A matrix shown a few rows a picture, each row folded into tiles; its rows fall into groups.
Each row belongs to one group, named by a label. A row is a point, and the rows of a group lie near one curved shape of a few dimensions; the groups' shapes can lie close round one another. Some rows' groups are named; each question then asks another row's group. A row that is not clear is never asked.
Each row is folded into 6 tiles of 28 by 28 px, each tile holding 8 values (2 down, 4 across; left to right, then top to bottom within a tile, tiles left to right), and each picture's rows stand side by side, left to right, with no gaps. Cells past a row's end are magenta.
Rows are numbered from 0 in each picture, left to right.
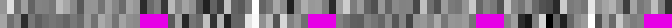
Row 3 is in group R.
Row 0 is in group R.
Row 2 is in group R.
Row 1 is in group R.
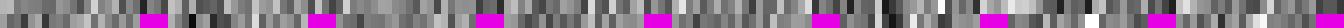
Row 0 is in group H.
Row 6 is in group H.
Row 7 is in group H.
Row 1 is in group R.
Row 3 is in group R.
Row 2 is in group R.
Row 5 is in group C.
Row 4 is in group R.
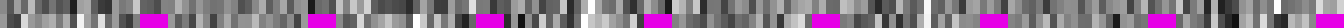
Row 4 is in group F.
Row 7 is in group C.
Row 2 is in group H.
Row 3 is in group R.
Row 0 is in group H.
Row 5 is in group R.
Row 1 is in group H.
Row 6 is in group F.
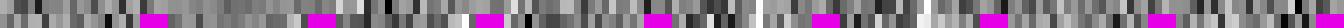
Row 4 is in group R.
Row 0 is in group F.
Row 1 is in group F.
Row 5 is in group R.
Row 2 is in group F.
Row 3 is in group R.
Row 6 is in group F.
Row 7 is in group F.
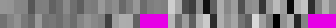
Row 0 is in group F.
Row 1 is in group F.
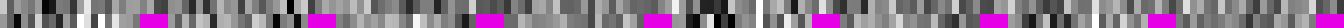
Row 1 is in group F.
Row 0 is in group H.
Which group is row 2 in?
H
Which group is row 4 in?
R
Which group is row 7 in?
R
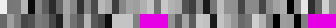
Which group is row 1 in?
F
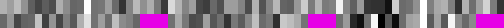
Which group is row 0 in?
R
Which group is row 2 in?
R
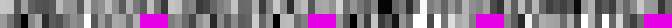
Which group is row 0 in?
R
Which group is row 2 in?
H
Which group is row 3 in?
H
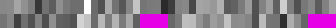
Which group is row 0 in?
R
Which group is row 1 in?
F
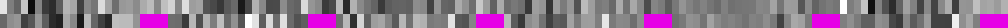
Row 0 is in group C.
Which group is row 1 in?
H
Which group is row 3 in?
H
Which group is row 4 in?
F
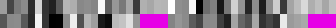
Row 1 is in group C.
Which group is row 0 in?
C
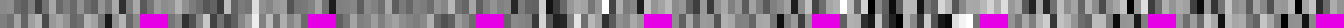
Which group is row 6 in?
F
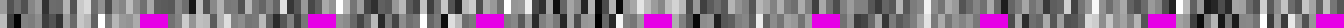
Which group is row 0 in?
H
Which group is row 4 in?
R
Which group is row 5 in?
R
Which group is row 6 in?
R
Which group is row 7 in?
R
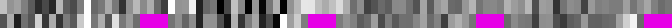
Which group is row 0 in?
R
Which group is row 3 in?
F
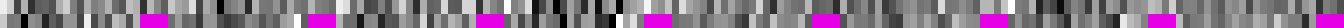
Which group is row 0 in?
R
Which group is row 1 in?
F
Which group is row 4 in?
R
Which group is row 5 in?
C
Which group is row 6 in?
C
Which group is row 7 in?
H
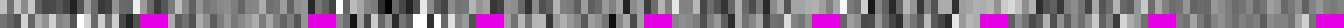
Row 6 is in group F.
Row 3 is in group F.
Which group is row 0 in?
H
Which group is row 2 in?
H
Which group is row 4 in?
C
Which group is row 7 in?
F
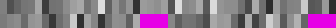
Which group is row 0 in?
C
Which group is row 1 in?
R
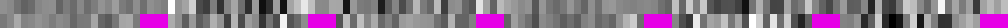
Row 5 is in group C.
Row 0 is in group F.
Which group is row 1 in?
C
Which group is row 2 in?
C
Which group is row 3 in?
F
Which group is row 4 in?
H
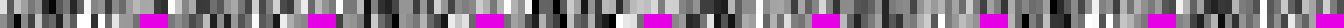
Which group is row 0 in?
H
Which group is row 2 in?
C
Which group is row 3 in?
C
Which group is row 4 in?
R
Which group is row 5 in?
H
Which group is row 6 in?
H
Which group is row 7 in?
R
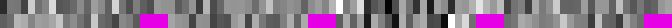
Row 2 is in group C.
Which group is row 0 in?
F
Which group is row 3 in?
F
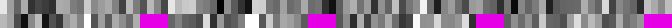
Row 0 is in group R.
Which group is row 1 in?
H
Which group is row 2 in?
R
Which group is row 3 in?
C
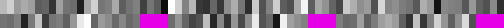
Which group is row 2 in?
R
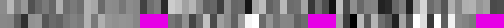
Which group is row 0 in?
R
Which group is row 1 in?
H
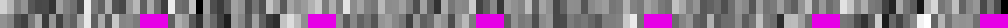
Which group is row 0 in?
R
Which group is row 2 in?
R
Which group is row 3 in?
F
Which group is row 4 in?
F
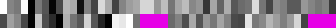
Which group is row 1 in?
R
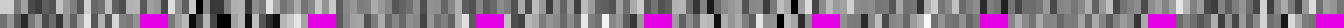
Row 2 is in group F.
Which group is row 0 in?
R
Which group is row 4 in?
F
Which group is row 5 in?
H
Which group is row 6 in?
C
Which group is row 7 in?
F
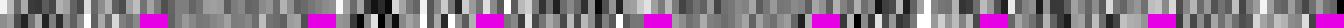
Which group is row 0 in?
R
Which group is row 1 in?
F
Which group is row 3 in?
C
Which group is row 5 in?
R
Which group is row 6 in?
C
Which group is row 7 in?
R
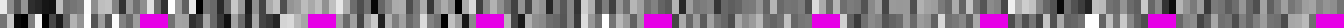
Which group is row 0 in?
R
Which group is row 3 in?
H
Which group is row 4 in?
C
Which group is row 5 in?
H
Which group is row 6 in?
H
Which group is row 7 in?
F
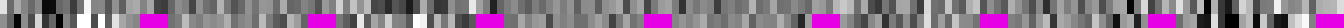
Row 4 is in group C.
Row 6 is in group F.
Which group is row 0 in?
H
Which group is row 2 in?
H
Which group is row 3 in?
F
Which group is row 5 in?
R
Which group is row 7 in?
C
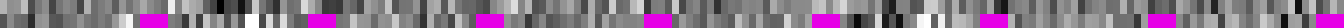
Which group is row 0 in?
F
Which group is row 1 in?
H
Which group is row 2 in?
F
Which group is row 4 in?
C
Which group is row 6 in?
H
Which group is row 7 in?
F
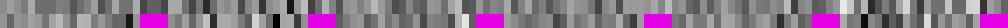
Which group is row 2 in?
F
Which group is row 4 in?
F
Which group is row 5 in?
R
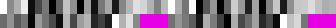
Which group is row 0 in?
C
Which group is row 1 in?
C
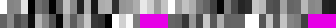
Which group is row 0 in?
C
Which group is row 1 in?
H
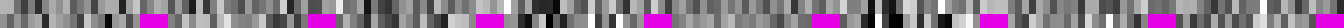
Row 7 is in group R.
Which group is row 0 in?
F
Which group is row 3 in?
R
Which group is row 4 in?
F
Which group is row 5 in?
C
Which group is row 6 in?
H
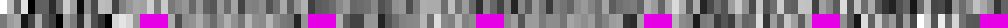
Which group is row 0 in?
C
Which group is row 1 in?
H
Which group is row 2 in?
H
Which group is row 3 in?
C
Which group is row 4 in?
R
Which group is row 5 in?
H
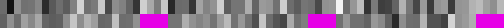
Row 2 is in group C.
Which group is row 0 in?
C
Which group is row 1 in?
F
